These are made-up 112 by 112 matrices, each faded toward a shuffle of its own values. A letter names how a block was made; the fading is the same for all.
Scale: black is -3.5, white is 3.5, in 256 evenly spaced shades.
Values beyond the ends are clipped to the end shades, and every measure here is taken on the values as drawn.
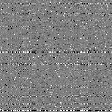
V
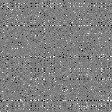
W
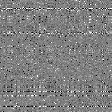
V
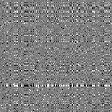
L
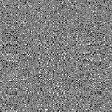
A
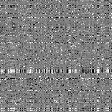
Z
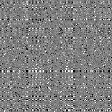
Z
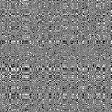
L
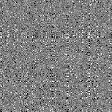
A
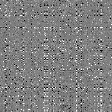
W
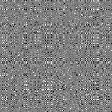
L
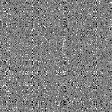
A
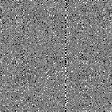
A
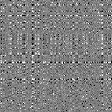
L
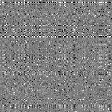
Z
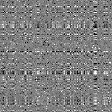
L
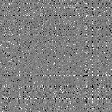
W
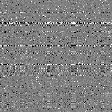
V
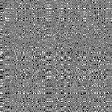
Z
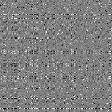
Z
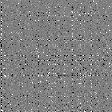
W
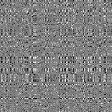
L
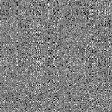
A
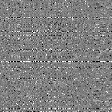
V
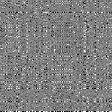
Z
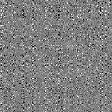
A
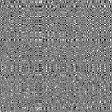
L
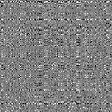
Z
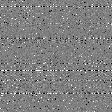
V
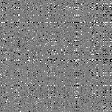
W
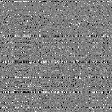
V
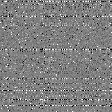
V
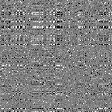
V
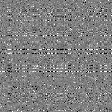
V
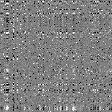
W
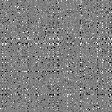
W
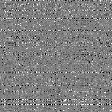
V
